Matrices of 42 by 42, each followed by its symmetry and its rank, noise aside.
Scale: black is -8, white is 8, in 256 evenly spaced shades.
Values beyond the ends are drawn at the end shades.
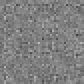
antisymmetric, rank six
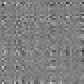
antisymmetric, rank four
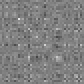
symmetric, rank three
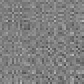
symmetric, rank four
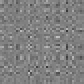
no symmetry, rank three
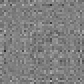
symmetric, rank four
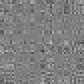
antisymmetric, rank four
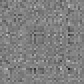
symmetric, rank four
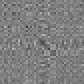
symmetric, rank three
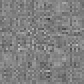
no symmetry, rank six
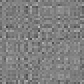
symmetric, rank four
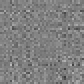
no symmetry, rank four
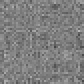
no symmetry, rank six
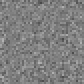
antisymmetric, rank six
